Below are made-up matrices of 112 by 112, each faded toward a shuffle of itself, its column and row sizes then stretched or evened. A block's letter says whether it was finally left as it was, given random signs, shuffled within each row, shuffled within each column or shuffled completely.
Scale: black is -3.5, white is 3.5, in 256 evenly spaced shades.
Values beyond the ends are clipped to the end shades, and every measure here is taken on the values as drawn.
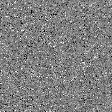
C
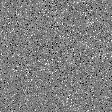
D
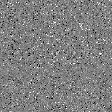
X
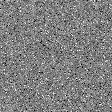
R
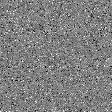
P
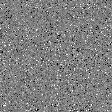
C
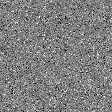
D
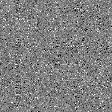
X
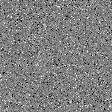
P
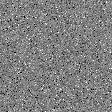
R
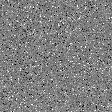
R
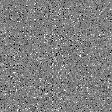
X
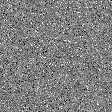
R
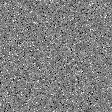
R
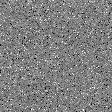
R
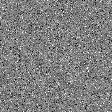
D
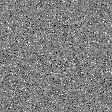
P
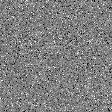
P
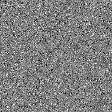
X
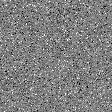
R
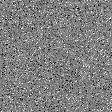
R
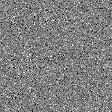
C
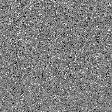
C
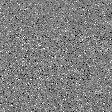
P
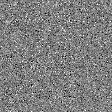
C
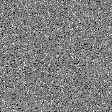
C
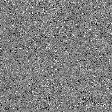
C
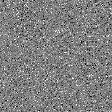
X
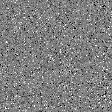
C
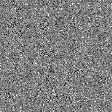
X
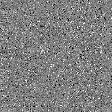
X
